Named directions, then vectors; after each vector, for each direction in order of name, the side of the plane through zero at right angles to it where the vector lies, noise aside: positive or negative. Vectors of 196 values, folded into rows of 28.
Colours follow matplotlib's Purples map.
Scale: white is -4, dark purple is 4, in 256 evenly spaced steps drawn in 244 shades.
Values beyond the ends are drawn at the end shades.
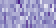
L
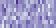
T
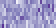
negative, negative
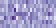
positive, negative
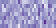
positive, negative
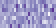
negative, positive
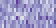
positive, positive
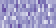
negative, positive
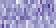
negative, negative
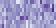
negative, negative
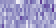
negative, negative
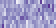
negative, negative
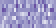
negative, positive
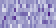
positive, negative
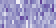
negative, negative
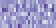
negative, positive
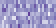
negative, positive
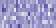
negative, positive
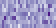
positive, negative
